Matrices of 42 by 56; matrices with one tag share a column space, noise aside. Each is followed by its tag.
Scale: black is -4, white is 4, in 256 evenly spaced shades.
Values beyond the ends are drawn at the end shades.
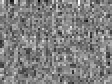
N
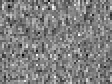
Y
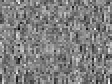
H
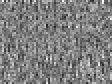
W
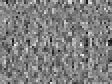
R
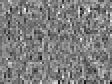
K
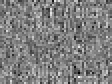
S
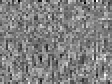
W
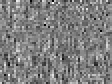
W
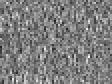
H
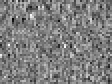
Y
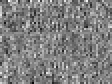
S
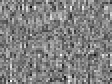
Y
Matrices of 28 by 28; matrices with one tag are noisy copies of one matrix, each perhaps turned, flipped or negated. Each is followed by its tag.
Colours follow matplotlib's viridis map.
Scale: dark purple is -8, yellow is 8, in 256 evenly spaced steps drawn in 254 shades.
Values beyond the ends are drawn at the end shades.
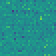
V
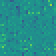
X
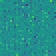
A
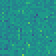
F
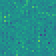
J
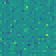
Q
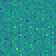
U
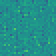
A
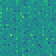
A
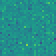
Q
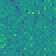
X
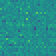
U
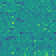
X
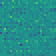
A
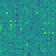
J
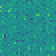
V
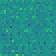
Q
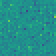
Q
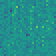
U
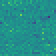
X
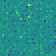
A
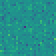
Q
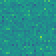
V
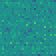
Q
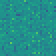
V
